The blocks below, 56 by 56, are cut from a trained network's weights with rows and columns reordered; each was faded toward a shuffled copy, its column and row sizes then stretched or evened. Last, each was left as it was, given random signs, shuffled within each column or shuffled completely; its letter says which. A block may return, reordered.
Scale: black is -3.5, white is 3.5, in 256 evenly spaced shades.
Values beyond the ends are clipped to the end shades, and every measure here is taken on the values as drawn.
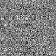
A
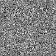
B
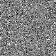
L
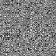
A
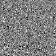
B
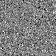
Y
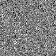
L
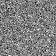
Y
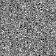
L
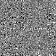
B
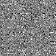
B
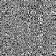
A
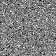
Y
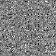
B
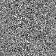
L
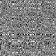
A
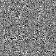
B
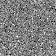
Y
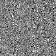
L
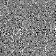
B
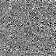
B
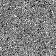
Y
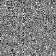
L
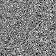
L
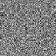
A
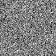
L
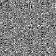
A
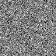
L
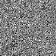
B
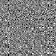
A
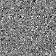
B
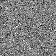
Y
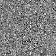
L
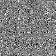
B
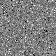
Y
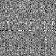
A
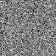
L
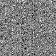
L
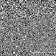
B
